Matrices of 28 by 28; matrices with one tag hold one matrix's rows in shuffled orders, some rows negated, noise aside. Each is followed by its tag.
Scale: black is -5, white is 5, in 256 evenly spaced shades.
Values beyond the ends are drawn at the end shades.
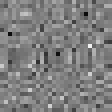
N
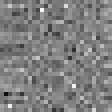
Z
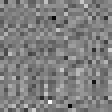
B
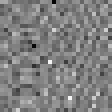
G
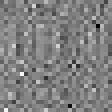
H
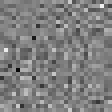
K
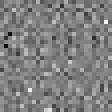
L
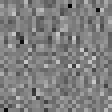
H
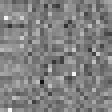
Z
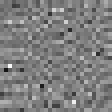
Z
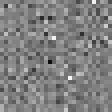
B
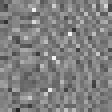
G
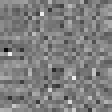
Z
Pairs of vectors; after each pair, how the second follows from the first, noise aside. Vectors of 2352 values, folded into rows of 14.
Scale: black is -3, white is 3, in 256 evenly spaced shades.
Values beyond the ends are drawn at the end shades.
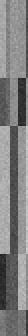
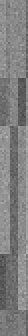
shrunk.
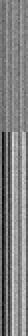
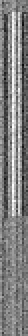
wrapped around, negated.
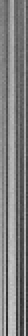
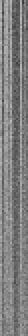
reversed, negated, shrunk.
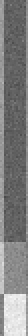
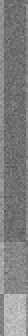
shrunk.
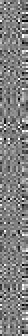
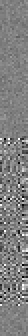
partly zeroed.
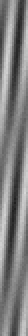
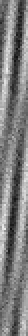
copied.
